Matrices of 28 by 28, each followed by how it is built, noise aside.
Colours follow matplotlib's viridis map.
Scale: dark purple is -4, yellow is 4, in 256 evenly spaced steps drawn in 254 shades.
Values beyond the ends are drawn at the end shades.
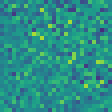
upper triangular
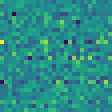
uneven rows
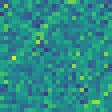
Hankel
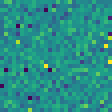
sparse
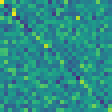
diagonal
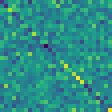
diagonal
